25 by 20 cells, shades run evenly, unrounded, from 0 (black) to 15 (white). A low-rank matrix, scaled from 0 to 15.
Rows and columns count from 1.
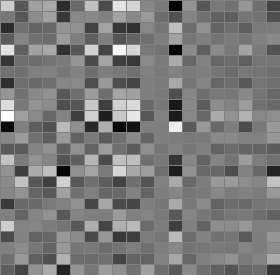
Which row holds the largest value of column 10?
11
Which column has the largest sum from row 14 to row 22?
1
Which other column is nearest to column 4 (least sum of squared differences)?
3
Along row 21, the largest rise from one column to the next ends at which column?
9
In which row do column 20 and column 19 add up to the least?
16
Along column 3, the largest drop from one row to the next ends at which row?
17
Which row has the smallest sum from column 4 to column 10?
12
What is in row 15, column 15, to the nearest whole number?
6
